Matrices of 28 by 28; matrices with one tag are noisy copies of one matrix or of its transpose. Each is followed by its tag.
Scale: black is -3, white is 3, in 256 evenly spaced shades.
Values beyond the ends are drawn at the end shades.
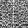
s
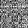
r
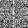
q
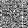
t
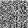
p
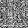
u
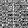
s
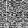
r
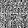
s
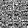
s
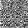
p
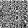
p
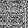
u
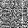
t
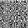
p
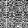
r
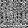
u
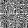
q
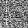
r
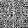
q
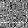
t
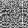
t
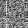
r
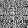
q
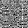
t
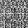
s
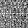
s
